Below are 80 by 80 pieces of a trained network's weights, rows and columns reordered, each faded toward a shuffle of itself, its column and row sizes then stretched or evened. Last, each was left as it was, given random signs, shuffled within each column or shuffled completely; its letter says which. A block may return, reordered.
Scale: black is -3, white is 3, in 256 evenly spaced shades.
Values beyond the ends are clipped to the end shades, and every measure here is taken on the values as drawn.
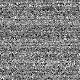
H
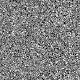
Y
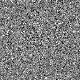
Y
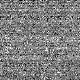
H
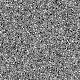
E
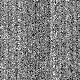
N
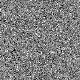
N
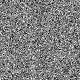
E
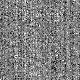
H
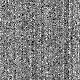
N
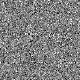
Y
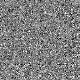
Y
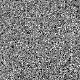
Y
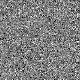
Y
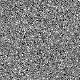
N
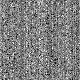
N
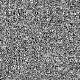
H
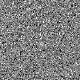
Y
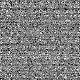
H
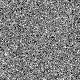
E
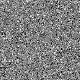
N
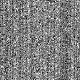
H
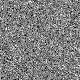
E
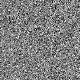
N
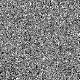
Y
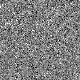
Y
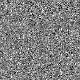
Y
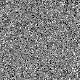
Y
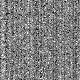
N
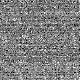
H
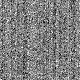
N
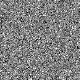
Y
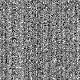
H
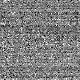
H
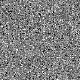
Y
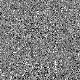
Y
